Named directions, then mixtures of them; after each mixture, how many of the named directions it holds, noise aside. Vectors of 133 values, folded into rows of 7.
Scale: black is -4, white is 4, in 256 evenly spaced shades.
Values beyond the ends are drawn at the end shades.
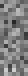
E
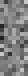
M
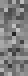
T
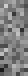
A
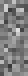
four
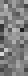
two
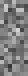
four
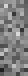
one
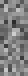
two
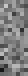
one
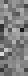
two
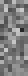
four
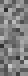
four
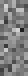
four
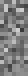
four
